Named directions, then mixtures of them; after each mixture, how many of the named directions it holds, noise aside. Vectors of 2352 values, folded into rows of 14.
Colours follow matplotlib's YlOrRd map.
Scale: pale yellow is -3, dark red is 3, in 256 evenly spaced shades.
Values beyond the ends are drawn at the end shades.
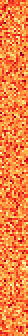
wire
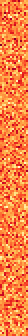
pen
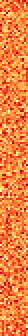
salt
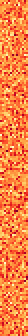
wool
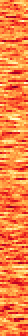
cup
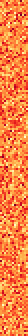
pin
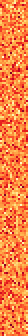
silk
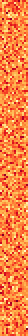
two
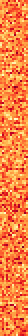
four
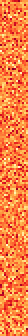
one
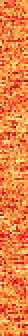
four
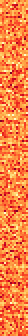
three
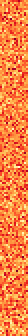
one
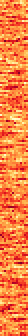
one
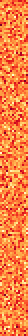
three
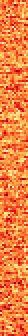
four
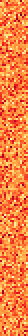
one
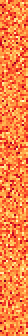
four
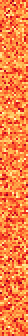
four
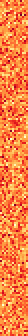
one
